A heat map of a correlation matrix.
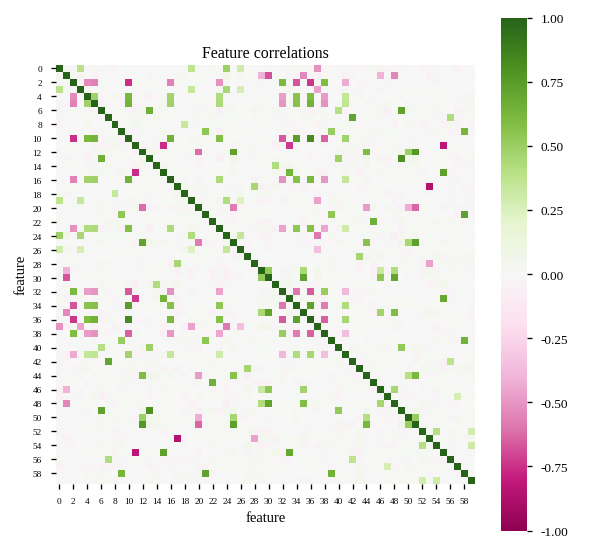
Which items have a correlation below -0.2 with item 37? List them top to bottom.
0, 3, 19, 24, 26
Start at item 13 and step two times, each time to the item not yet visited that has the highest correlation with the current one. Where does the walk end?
6
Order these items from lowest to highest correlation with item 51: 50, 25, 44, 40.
40, 50, 44, 25
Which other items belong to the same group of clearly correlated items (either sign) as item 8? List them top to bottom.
18
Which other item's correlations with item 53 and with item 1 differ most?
17
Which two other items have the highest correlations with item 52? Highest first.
54, 59
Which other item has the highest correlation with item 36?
10
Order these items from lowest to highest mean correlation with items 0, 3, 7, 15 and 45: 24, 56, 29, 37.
37, 29, 56, 24
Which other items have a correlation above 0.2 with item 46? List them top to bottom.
29, 30, 35, 48
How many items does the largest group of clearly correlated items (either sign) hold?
11
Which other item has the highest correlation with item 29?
30
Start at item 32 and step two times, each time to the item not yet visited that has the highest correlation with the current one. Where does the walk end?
38
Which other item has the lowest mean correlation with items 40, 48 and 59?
1
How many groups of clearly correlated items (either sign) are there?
15
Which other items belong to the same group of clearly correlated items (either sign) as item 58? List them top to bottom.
9, 21, 39
